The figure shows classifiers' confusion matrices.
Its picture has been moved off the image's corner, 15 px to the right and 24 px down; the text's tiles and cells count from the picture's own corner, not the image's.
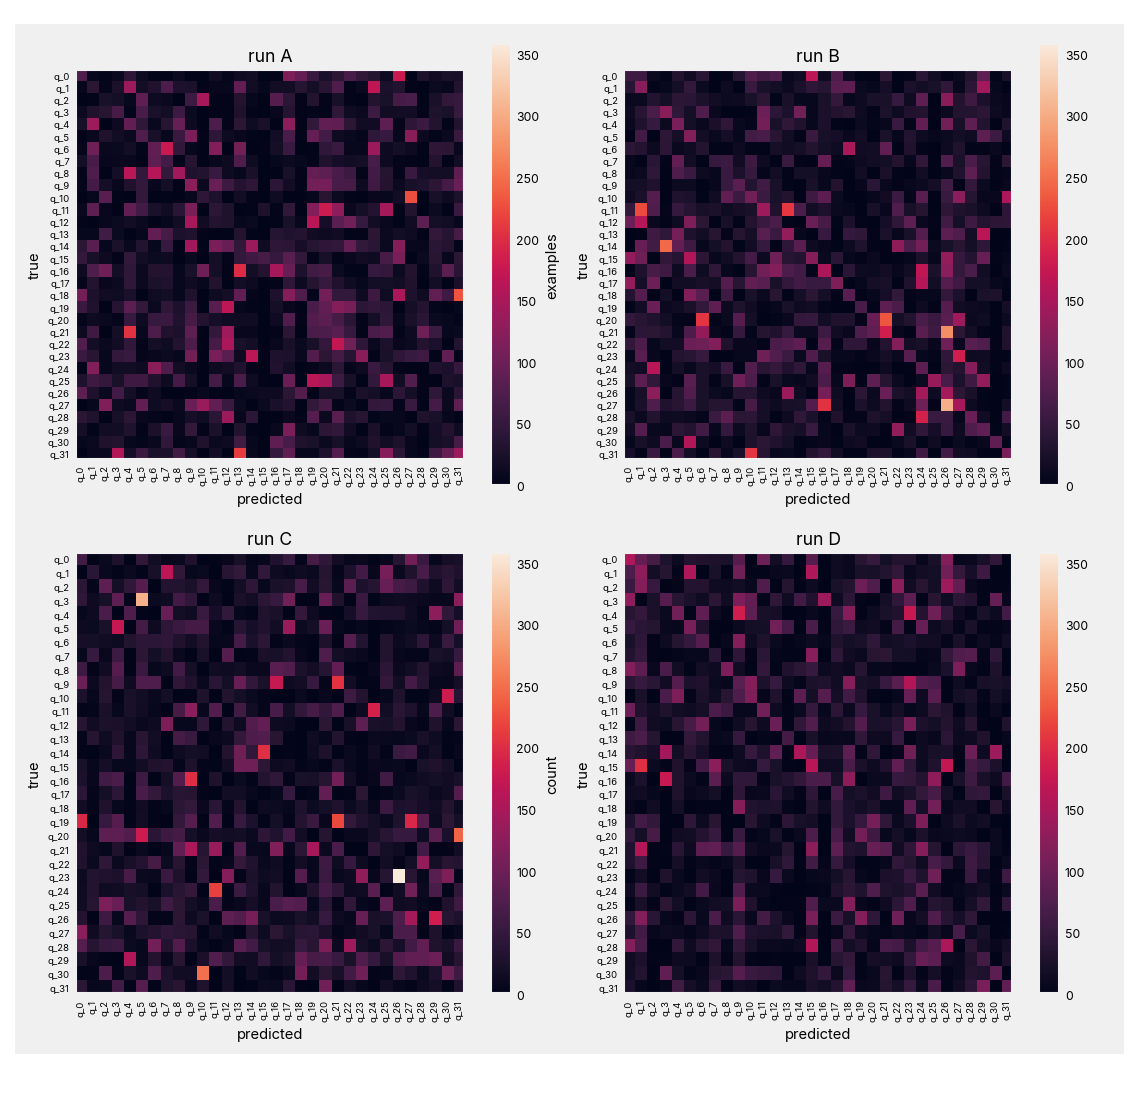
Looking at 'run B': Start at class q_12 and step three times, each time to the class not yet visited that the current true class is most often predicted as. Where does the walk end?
q_22
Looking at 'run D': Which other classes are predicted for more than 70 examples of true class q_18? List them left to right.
q_9, q_23, q_25
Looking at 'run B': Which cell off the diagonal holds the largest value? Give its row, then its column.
q_27, q_26
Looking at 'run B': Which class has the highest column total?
q_26
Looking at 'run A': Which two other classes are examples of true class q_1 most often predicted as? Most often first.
q_24, q_4
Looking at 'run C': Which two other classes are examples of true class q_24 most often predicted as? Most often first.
q_11, q_27
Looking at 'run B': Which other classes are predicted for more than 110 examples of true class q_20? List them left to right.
q_6, q_21, q_27
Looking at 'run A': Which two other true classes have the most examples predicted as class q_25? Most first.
q_11, q_31
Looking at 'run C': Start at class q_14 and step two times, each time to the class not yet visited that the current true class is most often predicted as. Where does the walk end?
q_13
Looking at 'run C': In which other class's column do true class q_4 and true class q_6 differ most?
q_29
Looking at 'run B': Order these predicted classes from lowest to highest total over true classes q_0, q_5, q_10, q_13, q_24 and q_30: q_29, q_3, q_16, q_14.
q_14, q_3, q_16, q_29
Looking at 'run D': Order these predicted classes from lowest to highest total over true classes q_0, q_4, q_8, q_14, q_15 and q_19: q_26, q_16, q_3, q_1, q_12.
q_16, q_12, q_3, q_26, q_1
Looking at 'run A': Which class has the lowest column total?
q_15
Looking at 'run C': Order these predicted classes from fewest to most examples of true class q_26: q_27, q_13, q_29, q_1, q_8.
q_1, q_8, q_13, q_27, q_29
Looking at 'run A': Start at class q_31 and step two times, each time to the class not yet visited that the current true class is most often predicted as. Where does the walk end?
q_6
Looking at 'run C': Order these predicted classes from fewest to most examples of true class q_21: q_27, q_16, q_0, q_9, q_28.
q_27, q_0, q_28, q_16, q_9
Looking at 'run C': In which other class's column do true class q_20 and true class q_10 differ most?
q_31
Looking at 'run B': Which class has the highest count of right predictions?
q_21
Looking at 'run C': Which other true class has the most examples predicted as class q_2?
q_25
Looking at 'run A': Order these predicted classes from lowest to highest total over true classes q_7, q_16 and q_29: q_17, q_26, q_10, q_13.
q_26, q_10, q_17, q_13
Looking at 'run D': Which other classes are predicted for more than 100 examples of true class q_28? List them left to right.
q_0, q_15, q_26
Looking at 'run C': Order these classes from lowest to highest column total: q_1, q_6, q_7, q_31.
q_1, q_6, q_7, q_31
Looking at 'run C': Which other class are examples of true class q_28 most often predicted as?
q_22
